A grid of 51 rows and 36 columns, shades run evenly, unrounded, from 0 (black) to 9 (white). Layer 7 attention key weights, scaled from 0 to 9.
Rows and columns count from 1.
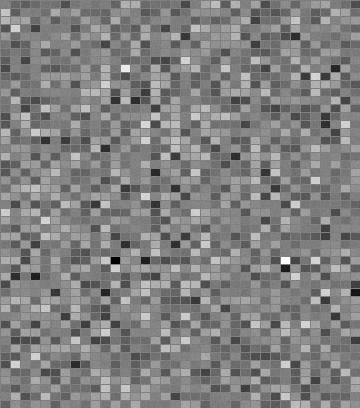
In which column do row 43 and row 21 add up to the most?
8
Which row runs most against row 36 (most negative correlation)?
33
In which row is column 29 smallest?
34
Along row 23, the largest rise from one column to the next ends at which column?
32
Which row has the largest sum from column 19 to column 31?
4
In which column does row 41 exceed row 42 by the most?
31
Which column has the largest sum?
20
